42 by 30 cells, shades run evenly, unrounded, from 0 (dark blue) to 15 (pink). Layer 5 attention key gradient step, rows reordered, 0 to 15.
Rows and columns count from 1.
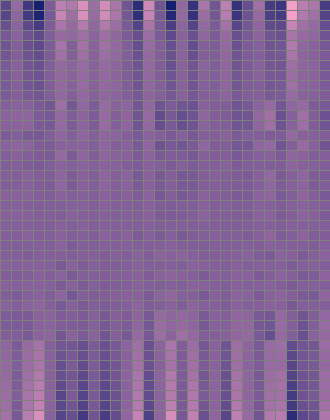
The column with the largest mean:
6
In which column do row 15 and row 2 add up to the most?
27
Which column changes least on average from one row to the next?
20
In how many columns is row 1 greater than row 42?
15
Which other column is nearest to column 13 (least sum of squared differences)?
18
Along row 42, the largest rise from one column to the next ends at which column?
22
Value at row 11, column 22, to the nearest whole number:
6
